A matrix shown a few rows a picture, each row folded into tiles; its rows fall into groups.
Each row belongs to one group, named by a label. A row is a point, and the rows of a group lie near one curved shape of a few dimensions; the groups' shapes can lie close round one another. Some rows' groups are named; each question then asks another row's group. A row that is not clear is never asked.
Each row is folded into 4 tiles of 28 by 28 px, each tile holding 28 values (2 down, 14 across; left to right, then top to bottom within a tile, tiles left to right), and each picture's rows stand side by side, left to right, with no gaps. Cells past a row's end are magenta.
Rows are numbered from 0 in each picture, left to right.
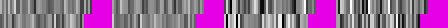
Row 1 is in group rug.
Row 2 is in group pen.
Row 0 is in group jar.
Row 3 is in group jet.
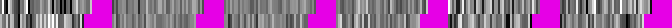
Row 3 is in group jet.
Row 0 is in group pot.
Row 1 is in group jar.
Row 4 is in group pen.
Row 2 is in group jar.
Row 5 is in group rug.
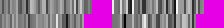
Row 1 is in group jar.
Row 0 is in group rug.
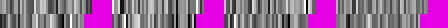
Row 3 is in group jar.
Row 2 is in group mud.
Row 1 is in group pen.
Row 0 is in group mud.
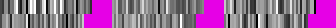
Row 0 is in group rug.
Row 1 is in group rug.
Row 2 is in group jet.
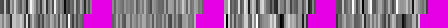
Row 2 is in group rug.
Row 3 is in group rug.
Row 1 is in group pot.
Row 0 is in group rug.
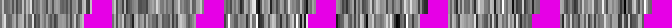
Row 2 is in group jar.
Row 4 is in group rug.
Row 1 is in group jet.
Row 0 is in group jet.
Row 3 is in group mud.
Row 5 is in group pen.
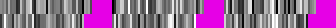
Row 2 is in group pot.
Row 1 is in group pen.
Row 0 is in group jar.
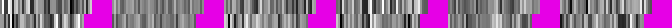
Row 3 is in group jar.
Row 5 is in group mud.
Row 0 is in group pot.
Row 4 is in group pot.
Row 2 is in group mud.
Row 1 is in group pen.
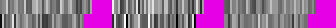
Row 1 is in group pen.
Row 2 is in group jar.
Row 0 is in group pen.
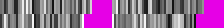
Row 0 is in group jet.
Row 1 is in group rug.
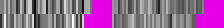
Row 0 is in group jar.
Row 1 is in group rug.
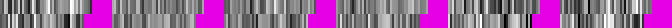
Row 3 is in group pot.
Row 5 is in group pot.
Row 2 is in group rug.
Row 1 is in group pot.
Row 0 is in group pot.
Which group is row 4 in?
rug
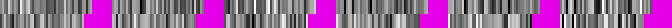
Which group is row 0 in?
pot
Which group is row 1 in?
mud
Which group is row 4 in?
rug
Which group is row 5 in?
pen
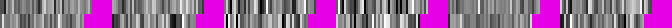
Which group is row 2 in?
pen
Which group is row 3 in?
pot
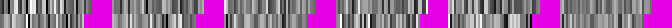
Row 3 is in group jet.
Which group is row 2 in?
pen
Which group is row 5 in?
pen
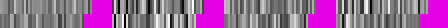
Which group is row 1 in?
pen
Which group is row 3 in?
mud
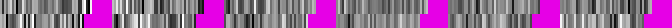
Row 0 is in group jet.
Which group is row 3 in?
pot
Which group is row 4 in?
pot
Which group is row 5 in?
mud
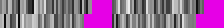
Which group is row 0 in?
mud
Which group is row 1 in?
pen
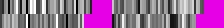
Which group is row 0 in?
rug
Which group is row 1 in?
mud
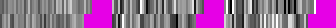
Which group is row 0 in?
pot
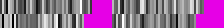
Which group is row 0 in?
pen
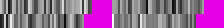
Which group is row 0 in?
mud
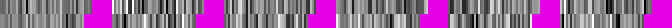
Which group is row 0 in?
rug
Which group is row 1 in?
jar
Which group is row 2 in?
jet
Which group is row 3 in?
mud
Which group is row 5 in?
rug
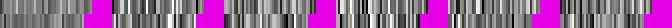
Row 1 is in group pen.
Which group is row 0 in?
pen
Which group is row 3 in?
jet
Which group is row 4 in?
mud
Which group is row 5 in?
jar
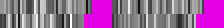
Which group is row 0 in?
mud
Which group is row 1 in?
rug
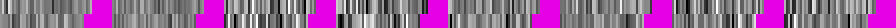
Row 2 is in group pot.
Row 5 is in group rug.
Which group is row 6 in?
jet
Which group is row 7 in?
mud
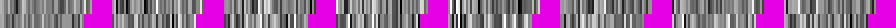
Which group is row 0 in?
jet
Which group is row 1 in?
jet
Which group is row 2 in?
mud
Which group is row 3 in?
pen
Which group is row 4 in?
pot
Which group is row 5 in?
mud
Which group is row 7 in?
jet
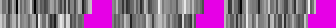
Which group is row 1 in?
pot
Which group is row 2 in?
jet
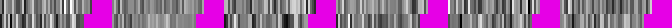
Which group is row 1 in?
pot
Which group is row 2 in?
mud
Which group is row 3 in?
pen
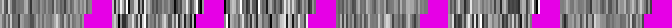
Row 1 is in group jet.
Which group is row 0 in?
pot
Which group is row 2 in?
pen
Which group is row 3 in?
pot
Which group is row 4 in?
jet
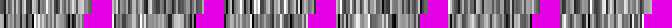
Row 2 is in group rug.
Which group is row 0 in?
jar
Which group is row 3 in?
rug
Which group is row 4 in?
pen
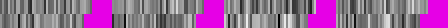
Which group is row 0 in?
pot
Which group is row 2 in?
mud
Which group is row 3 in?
pot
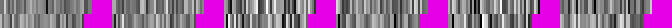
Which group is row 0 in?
rug
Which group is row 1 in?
pen
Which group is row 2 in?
pen
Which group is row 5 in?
mud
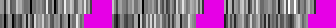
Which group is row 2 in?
pot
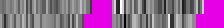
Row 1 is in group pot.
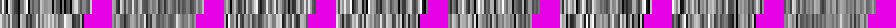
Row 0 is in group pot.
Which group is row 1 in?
pot
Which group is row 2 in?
pen
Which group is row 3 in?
jet
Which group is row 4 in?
rug
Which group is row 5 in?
jet
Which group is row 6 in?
pen
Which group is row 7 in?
pen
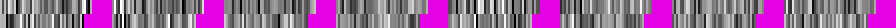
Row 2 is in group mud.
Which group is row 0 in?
jet
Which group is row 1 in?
pot
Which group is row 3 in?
pot
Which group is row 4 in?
rug
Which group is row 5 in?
jar
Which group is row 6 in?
jet
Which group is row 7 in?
pot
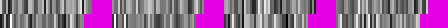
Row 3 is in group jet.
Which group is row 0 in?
mud
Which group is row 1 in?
pen
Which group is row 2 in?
mud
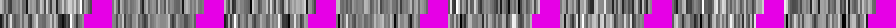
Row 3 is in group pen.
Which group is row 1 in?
pot
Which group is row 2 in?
mud
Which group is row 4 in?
pot
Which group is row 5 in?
mud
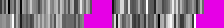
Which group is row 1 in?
pen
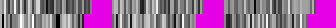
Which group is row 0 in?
rug
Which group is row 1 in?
mud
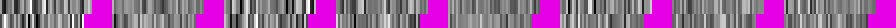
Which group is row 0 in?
jar
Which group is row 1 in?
rug
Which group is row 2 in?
jet
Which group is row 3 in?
pot
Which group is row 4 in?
rug
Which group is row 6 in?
pot
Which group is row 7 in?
jet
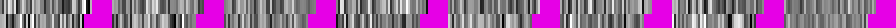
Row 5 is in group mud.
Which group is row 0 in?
jet
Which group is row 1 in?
mud
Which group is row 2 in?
pen
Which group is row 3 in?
pot
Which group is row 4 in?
mud
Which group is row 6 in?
rug
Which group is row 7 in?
jar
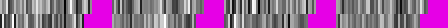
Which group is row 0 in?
pen
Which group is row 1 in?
pot
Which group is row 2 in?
mud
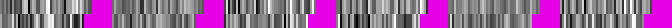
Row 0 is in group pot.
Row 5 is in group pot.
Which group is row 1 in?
pot
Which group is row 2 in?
jet
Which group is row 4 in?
pen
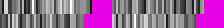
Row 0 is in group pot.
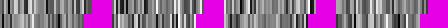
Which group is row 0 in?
rug
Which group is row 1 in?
jet
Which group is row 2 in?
jet
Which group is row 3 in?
mud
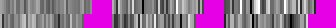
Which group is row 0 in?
rug
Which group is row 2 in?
rug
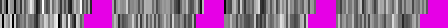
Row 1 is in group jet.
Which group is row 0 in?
pen
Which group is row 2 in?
pen
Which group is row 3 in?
rug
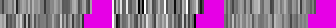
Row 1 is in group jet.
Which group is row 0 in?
jet
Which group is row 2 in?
rug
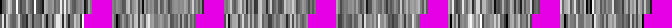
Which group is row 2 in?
pen
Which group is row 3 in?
rug
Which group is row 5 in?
jet
